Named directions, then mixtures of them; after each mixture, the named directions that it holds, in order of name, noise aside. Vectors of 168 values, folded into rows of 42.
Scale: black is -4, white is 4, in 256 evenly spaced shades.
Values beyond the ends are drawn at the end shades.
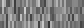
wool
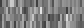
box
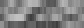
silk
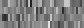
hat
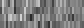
silk, wool.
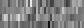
hat, silk.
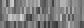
box, silk, wool.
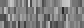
box, hat, silk.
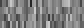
box, hat.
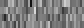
box, hat.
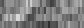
hat, silk.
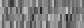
box.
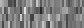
box, wool.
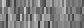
wool.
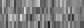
silk, wool.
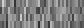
wool.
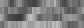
silk.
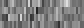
hat, silk, wool.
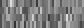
box.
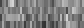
box, silk.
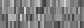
hat, silk, wool.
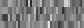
hat.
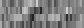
box, silk.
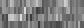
hat, silk, wool.
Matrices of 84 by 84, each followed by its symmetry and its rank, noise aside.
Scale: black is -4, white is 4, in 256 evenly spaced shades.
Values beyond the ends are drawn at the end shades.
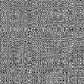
antisymmetric, rank six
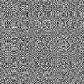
antisymmetric, rank six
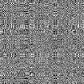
antisymmetric, rank eight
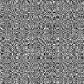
antisymmetric, rank six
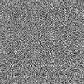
no symmetry, rank twelve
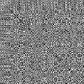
symmetric, rank eight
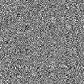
no symmetry, rank twelve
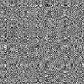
antisymmetric, rank six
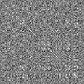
symmetric, rank eight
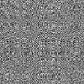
antisymmetric, rank eight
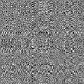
antisymmetric, rank eight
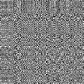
no symmetry, rank six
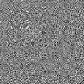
symmetric, rank eight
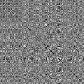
symmetric, rank eight
